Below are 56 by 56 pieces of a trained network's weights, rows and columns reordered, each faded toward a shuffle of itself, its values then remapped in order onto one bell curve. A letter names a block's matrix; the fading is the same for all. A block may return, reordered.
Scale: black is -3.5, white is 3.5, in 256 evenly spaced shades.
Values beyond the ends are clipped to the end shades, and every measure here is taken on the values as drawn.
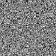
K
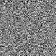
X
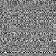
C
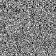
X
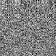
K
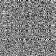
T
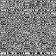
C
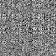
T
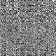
T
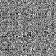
T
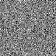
X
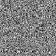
X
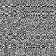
C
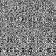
T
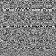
C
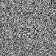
X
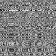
C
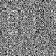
K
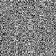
X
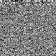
X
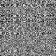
T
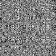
T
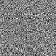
X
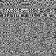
C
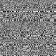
C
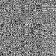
T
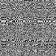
C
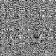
T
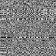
C
